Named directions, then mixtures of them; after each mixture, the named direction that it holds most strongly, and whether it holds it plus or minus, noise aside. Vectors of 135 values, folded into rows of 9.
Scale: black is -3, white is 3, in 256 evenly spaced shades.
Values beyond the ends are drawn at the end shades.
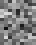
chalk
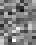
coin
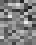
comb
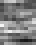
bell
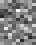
chalk, minus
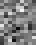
coin, minus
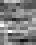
bell, plus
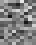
comb, minus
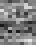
bell, minus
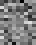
comb, plus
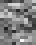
comb, plus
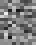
chalk, plus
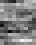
bell, minus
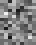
chalk, plus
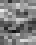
bell, minus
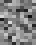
chalk, plus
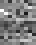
chalk, plus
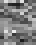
comb, minus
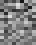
comb, plus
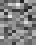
comb, plus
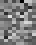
comb, plus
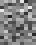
comb, minus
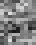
coin, minus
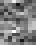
bell, plus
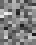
chalk, plus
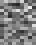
comb, minus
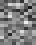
comb, plus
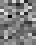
comb, minus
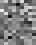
comb, minus
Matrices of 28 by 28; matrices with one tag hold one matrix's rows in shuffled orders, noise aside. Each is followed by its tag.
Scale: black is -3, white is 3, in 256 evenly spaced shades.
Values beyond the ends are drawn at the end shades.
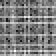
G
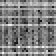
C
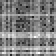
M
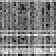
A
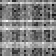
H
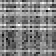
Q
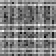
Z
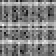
C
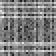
Z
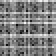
G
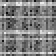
Q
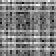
M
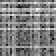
M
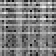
Q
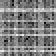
Z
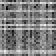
Q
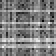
M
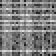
H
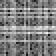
G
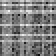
H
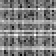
Z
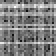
Z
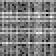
A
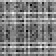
G
